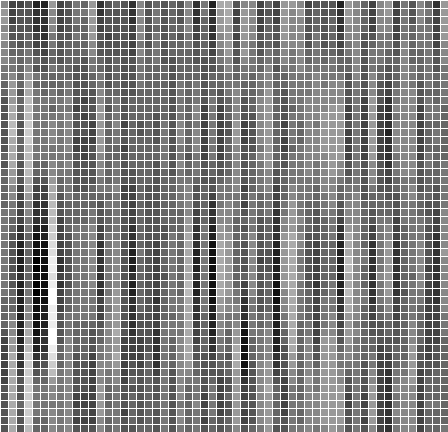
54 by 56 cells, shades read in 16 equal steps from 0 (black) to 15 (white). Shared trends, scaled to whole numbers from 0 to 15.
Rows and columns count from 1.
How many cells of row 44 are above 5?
35
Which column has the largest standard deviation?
7
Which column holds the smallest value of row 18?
49
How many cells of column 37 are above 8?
22
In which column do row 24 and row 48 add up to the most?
4
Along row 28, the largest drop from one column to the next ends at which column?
8
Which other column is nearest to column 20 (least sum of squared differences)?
54
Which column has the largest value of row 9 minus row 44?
31
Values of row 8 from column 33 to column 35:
6 7 6
